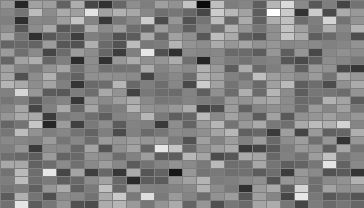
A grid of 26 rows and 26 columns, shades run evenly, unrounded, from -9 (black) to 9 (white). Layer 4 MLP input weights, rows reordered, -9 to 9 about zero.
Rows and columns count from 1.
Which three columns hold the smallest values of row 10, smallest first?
11, 2, 6
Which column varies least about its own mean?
1
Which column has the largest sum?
16
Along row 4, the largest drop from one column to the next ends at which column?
5
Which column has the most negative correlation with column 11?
4
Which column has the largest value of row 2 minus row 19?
20
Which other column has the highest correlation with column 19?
8
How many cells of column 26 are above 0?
16
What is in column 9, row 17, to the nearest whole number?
-4
